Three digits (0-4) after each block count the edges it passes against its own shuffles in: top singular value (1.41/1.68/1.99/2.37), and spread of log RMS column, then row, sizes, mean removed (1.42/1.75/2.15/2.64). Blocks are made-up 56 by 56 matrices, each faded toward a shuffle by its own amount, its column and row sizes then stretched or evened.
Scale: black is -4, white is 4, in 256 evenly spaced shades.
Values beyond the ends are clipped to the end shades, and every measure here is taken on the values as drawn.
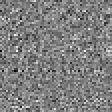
2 0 2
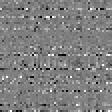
3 0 4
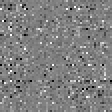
1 2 3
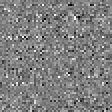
2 0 3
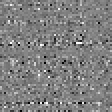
0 1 4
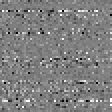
2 1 4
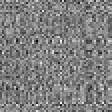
4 2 3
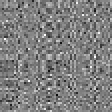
4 3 0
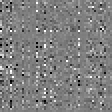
1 4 3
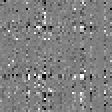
3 4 2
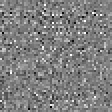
2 2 2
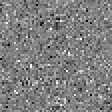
1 1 0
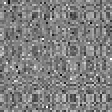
4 0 0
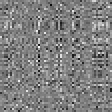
4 3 1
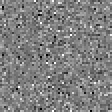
0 2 1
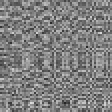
4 0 3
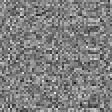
3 0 1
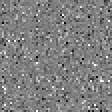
0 2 1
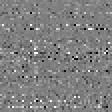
0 0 4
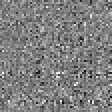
1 2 2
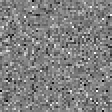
1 1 0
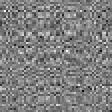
4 0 3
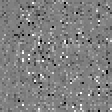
0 3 0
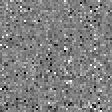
0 2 1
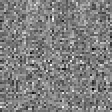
2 1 2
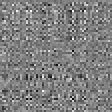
4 3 4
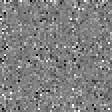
1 2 1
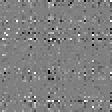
3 3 4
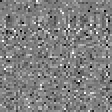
3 0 1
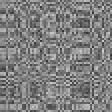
4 2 0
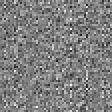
3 3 0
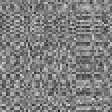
4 0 3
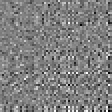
4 3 3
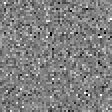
0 0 1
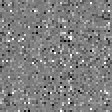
0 2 2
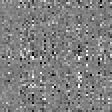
2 4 3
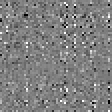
2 3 3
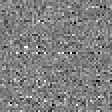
2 1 3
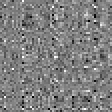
3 3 2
